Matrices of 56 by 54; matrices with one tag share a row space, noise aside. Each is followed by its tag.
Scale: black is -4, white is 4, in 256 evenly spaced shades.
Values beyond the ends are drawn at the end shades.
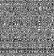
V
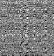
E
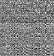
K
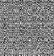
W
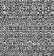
W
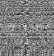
E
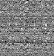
E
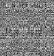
K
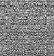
K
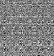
W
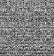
K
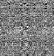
E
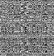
E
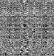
E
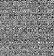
V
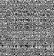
K
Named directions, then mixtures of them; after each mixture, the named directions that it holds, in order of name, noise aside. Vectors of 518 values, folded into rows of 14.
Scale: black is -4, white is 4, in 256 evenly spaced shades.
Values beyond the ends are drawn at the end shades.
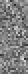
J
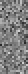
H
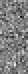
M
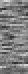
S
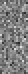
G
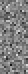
G, H, J.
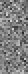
G, H, J.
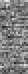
J, S.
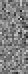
H, J, M.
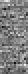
J, M, S.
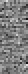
G, H, S.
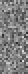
G, M.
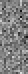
H, M.
